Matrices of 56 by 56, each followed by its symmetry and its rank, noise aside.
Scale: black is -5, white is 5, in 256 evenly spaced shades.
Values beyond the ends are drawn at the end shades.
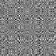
antisymmetric, rank four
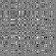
symmetric, rank three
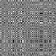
symmetric, rank three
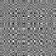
no symmetry, rank two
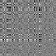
no symmetry, rank two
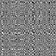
antisymmetric, rank four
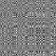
no symmetry, rank three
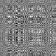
no symmetry, rank three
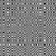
no symmetry, rank two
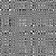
symmetric, rank two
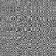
no symmetry, rank four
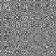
symmetric, rank four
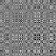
symmetric, rank two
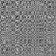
symmetric, rank three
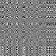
antisymmetric, rank two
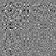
symmetric, rank four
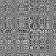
no symmetry, rank three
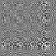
symmetric, rank two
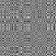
no symmetry, rank two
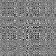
no symmetry, rank four
